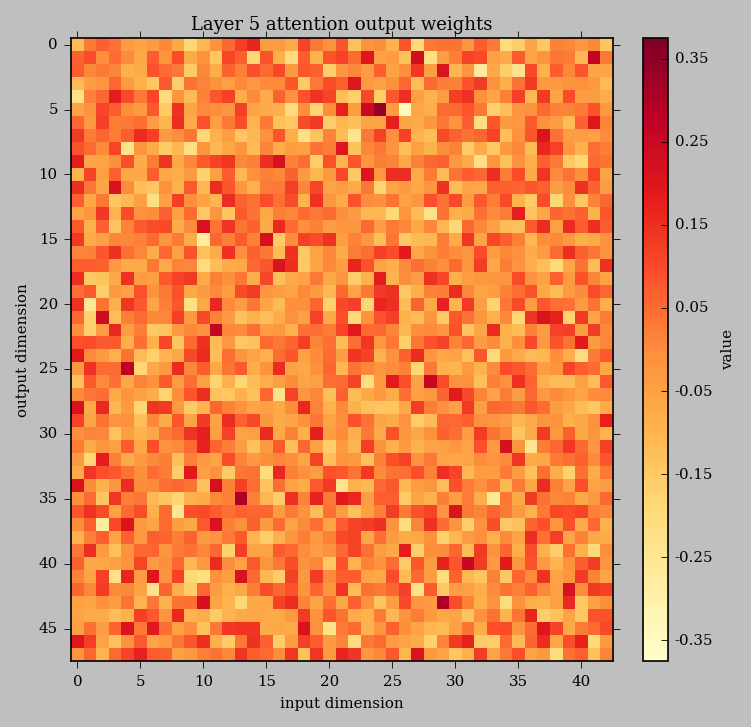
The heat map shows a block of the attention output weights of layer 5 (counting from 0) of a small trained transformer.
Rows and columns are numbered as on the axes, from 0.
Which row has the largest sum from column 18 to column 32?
33
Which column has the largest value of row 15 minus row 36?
8
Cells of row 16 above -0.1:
40
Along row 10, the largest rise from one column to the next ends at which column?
23
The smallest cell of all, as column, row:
26, 5
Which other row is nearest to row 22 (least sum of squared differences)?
37
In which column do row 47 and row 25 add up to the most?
4
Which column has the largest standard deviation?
10
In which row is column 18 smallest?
7
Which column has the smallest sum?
27
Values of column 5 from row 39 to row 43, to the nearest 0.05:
0.05 0.1 -0.05 -0.05 -0.1
